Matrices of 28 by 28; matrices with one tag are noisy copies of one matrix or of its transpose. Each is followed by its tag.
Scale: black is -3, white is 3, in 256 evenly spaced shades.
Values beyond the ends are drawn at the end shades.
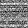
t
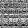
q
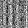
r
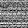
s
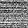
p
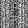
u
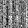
r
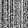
p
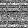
t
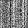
s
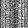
u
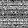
u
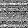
t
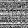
s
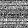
u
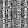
t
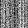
u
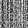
p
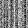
q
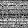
u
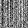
p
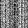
u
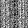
u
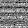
r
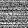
s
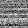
q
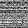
p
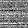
s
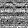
r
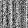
r
